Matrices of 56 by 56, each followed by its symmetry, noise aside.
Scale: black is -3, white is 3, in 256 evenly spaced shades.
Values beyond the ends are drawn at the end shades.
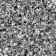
symmetric across the other diagonal.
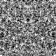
mirrored left to right.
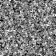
same after a half turn.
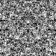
mirrored left to right.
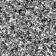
antisymmetric.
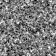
same after a half turn.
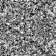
mirrored top to bottom.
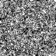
symmetric across the other diagonal.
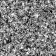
no symmetry.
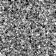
no symmetry.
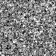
symmetric across the other diagonal.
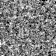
antisymmetric.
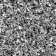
no symmetry.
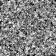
symmetric across the other diagonal.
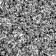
symmetric across the other diagonal.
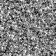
antisymmetric.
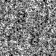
same after a half turn.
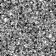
same after a half turn.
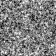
antisymmetric.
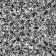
mirrored top to bottom.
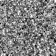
no symmetry.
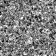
no symmetry.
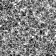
symmetric across the other diagonal.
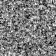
no symmetry.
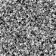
symmetric.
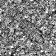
symmetric.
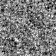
symmetric across the other diagonal.
